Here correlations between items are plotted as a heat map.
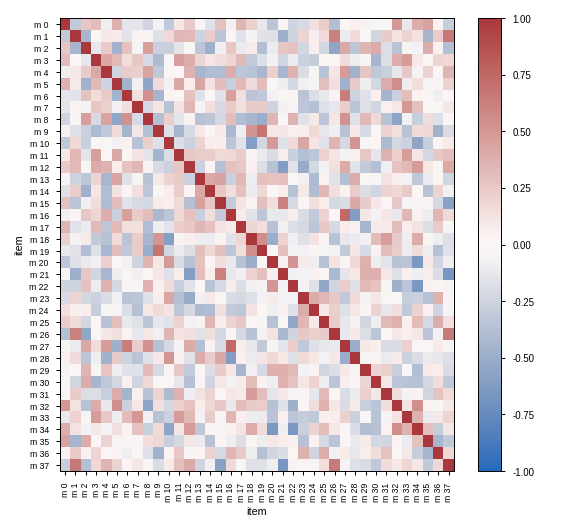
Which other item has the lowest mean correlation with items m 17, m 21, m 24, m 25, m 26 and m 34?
m 22
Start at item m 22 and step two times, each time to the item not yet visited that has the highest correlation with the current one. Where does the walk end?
m 10
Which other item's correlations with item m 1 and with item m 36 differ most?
m 26
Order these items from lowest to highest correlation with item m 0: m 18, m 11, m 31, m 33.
m 33, m 31, m 11, m 18
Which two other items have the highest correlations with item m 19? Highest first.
m 9, m 18
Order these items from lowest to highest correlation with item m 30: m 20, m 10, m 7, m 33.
m 33, m 7, m 20, m 10
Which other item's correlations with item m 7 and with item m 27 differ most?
m 8
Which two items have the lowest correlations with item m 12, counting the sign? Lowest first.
m 21, m 23
